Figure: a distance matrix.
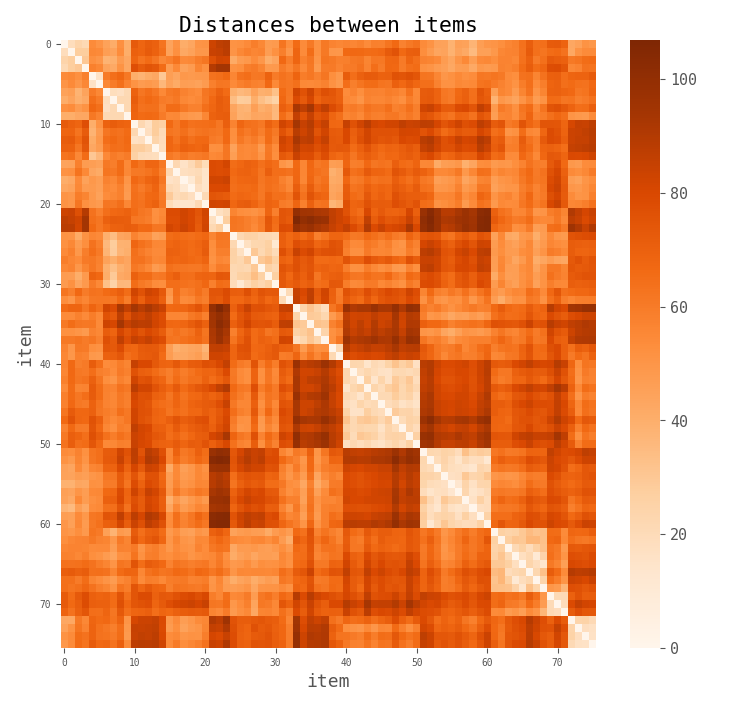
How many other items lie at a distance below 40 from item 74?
3
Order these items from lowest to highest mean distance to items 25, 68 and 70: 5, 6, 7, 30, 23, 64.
30, 64, 7, 6, 23, 5
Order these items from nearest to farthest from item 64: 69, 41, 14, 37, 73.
14, 37, 69, 41, 73
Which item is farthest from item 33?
22
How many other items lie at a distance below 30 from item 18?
5
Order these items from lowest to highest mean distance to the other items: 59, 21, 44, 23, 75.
44, 59, 75, 21, 23
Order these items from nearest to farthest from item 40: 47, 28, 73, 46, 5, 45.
45, 46, 47, 73, 28, 5
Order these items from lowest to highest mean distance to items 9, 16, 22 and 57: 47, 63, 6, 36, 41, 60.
6, 63, 60, 41, 36, 47
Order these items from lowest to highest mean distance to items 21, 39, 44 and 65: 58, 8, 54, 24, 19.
24, 19, 8, 54, 58
